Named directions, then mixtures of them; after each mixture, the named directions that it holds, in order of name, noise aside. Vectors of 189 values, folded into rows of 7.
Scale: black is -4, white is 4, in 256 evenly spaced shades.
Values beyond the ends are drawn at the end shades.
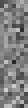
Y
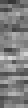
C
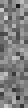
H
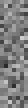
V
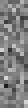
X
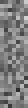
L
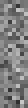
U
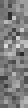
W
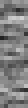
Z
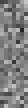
L, Y.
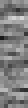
Z.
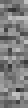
L, U, Z.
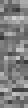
H, Z.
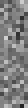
H, X, Y.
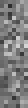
W.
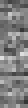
C, W.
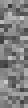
V, Z.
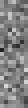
W, X.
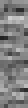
Z.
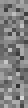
H, U.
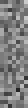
L.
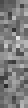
C, W.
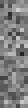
W, Z.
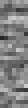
Z.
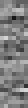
W, Z.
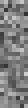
H, V, Z.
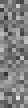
H, L.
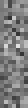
W.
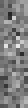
W.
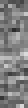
C, V, Y.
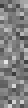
H, V, Y.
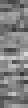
C.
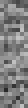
C, Y, Z.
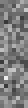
X, Y.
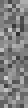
L, X, Y.
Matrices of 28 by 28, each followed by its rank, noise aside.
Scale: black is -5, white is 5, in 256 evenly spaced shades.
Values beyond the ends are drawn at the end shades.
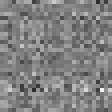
four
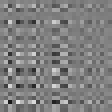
one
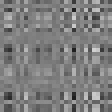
one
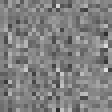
four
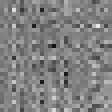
four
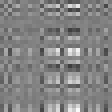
one
